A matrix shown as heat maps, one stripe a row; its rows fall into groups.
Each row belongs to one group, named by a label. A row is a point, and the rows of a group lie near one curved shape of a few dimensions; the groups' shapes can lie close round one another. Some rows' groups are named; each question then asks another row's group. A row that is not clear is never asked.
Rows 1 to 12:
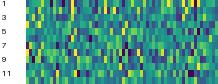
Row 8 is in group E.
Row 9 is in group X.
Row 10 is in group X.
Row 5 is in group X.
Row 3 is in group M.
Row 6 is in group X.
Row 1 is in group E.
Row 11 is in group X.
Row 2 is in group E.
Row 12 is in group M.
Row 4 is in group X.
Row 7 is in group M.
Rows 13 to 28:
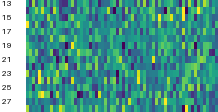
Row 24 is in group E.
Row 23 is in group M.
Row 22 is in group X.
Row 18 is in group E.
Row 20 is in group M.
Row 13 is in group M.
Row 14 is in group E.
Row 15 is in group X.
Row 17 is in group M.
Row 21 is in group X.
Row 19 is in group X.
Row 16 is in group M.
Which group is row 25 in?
X
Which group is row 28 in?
E
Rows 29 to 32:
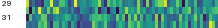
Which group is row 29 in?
E
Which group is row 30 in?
M
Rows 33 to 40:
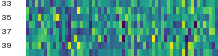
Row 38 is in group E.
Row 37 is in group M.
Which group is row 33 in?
E
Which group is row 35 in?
M
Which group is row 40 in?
X
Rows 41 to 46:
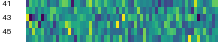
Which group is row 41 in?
X
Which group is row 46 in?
X
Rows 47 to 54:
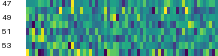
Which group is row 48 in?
E
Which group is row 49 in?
E
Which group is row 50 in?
X
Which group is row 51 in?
M
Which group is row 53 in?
X
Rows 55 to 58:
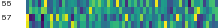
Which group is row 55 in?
M
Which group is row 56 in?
X
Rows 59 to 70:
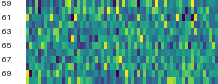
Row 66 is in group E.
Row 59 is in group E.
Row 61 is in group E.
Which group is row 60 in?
M
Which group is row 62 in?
E
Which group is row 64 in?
X
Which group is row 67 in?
X
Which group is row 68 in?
E
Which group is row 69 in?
M
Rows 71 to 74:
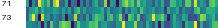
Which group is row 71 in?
M
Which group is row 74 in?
X
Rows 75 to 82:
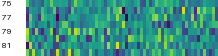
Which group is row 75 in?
E
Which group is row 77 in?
M
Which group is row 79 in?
M
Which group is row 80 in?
X
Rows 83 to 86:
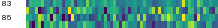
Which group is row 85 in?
E
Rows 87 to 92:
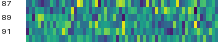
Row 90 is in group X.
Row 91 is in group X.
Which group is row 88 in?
E
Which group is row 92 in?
M
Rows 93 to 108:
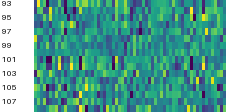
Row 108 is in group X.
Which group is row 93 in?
M
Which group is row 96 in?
X
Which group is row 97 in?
X
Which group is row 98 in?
M
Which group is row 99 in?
M
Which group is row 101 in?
E
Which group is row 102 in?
E
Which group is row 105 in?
M
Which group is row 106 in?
X
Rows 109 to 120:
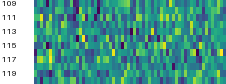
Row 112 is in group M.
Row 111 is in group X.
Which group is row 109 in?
X
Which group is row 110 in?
X
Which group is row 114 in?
E
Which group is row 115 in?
E
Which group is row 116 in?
M
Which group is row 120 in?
X
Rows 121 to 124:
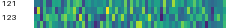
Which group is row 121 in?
E
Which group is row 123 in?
X
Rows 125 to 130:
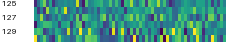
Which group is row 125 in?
E
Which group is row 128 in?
E
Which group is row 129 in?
E
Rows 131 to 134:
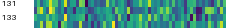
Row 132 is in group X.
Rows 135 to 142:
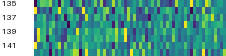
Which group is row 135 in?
E
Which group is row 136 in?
E
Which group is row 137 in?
X
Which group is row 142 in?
X
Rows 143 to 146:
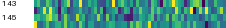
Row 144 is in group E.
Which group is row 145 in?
X
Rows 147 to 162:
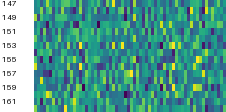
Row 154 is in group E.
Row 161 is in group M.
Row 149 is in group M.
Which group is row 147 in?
X
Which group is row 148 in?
M
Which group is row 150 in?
X
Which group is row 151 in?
M
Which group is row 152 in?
M
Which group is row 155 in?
X
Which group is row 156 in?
E
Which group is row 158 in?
X
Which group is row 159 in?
E
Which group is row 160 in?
X
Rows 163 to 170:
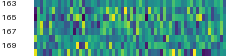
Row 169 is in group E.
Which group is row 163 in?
E
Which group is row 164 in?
M
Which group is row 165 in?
E
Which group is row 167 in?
X
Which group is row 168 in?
M
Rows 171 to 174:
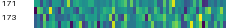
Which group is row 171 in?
E
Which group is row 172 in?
M
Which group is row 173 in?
E
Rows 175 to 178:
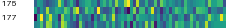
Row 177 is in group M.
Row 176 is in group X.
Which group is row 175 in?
X
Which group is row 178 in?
E
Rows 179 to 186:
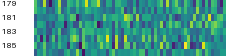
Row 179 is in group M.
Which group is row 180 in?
M
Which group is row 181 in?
X
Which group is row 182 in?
X
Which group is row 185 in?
E
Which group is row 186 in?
E
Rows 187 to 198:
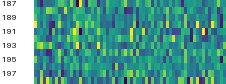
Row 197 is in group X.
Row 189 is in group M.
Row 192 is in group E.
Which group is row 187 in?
X
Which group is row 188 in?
X
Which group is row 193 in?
X
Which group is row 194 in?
X
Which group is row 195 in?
M
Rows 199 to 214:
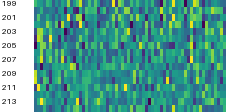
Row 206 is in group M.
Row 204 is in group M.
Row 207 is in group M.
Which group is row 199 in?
E
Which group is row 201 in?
E
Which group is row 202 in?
E
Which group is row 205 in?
E
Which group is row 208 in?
X
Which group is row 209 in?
M
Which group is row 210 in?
M
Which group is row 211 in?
M
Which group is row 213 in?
X
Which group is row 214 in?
E
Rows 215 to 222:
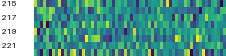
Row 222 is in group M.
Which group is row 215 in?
M
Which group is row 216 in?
X
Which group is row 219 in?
M
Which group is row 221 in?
M
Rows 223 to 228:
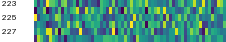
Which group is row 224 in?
E
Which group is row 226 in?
E
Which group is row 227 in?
E
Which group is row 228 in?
M
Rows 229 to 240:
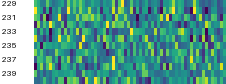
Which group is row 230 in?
E
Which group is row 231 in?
M
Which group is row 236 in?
M
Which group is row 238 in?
M
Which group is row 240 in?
X
